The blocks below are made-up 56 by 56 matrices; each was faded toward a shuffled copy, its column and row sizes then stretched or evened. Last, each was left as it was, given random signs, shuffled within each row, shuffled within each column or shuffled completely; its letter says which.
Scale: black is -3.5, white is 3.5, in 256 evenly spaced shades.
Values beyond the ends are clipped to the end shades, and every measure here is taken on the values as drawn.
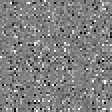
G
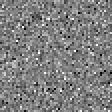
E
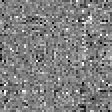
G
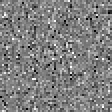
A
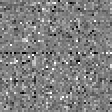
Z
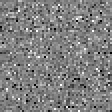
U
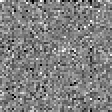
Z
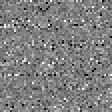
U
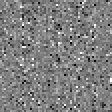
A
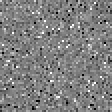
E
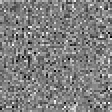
G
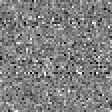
U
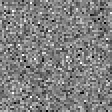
E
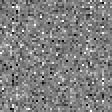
A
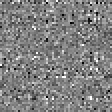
Z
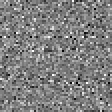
U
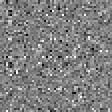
G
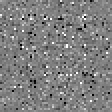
Z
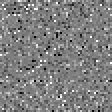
U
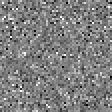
U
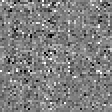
Z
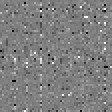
G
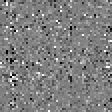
Z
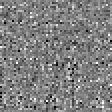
Z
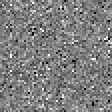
A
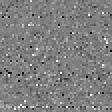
U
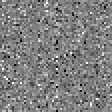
A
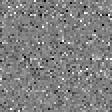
U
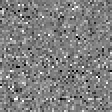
U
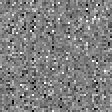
A
